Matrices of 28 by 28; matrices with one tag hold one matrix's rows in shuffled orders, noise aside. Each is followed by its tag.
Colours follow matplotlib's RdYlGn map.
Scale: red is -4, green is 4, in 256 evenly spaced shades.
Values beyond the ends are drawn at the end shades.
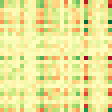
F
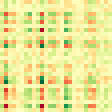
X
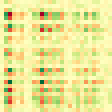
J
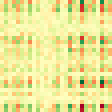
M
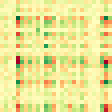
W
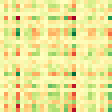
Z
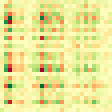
J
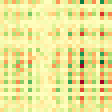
M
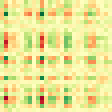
X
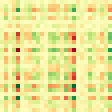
Z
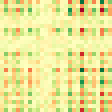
M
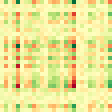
Z
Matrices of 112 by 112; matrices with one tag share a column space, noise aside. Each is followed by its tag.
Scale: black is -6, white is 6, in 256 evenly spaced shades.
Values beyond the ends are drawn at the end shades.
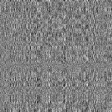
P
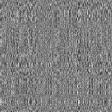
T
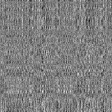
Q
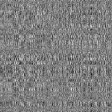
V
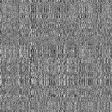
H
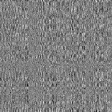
P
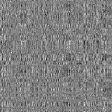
V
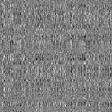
V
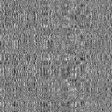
V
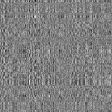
H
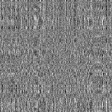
Q
